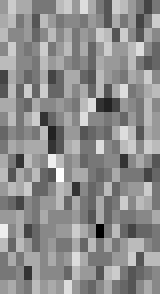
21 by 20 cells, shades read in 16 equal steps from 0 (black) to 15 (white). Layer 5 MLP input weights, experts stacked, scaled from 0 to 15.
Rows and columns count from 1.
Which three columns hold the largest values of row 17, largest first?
1, 10, 15
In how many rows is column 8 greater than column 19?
8
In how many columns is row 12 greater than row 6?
7
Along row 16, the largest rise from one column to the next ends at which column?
13
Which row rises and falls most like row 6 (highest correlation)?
11
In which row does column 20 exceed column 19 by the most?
2
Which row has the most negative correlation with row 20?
14
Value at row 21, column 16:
6
